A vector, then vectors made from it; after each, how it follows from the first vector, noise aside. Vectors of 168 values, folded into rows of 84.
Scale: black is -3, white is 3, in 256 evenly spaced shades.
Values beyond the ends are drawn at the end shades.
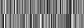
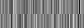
reversed, negated, shrunk.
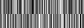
wrapped around, negated.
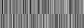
wrapped around, negated, shrunk.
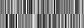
wrapped around, negated.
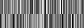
wrapped around, negated.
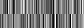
wrapped around.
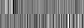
reversed, partly zeroed.
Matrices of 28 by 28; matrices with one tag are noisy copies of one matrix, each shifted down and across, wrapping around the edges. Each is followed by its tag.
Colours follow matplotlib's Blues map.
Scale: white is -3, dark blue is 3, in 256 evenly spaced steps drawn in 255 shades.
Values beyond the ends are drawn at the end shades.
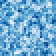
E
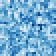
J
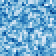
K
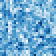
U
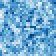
U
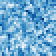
K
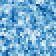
K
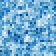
J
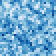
K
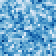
K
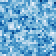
J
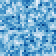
J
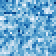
J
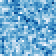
K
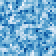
J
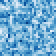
E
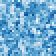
U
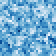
K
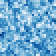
K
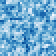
J
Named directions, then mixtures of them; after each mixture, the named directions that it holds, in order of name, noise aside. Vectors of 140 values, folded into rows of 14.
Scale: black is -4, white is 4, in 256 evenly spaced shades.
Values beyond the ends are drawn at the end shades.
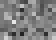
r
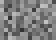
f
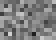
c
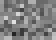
c, f, r.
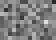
c, f, r.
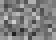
c, f, r.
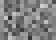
f.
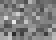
c, f, r.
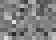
r.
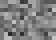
c, r.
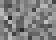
f.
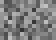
f.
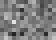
r.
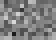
c, f, r.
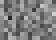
f.
